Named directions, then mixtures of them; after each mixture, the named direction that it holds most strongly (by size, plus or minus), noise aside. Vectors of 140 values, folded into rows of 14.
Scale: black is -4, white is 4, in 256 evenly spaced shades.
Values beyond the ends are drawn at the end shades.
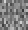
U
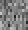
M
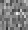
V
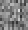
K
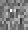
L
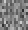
U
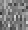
M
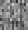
K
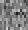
V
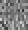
U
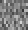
U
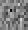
L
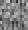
K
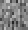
K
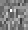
L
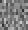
U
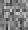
V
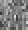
M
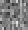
K
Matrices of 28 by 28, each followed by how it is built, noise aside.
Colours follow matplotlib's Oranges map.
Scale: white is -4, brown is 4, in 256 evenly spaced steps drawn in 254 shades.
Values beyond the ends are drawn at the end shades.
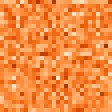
low rank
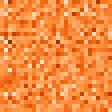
low rank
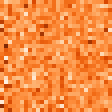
uneven columns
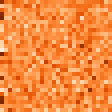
uneven columns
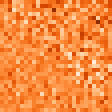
upper triangular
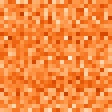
repeating columns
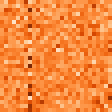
uneven columns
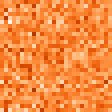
low rank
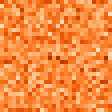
repeating columns
